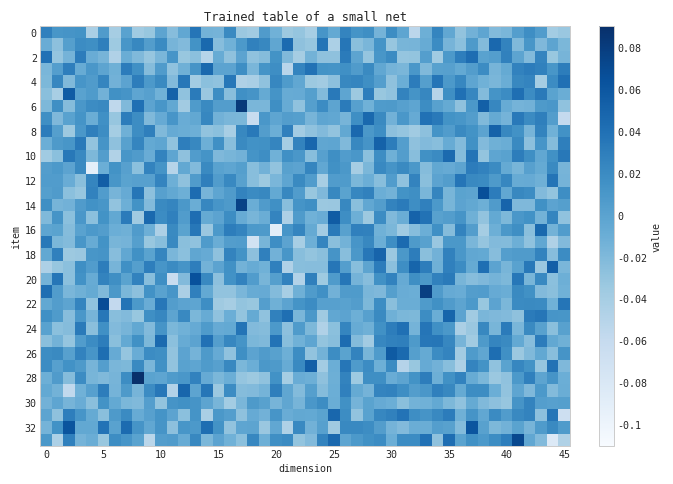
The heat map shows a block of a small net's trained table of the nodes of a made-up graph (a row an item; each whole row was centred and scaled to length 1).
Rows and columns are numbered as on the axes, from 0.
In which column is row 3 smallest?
21
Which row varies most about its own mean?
33
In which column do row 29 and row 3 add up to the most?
14
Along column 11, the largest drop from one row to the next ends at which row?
20
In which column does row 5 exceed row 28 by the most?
2
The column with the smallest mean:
6
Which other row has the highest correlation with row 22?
10
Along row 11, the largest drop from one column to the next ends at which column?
4
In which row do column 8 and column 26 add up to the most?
28
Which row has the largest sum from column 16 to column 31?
9
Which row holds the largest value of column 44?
19
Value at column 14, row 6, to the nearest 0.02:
0.02
